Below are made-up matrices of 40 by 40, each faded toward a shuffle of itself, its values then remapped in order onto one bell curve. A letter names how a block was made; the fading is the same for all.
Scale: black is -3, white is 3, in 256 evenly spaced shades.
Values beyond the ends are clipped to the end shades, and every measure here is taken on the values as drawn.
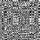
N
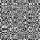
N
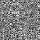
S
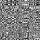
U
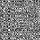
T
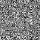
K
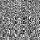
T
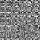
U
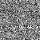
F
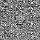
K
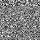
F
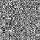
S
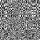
T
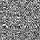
S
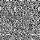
K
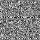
F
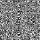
K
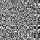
T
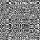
N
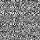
K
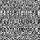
T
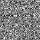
K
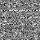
K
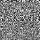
K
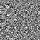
S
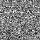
F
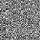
S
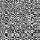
T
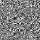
K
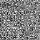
K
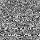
F
